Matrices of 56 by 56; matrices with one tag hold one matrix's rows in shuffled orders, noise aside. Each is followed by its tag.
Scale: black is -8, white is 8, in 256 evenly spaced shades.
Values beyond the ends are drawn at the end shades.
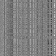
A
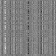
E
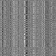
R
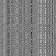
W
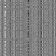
E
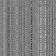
W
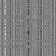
E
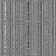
E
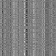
R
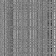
A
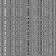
E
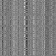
R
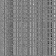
A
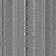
R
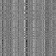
R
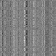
R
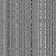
W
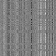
W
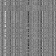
E
